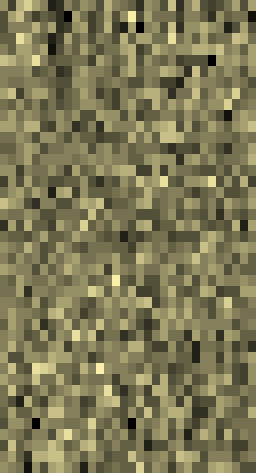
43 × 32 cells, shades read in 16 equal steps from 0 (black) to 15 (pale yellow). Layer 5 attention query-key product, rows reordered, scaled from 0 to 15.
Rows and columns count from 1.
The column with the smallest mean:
23
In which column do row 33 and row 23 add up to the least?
25
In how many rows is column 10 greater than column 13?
20
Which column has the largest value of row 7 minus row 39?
17
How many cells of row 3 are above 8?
13
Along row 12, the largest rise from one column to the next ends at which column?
14
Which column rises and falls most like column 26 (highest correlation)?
31
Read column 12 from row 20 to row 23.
12 6 8 7
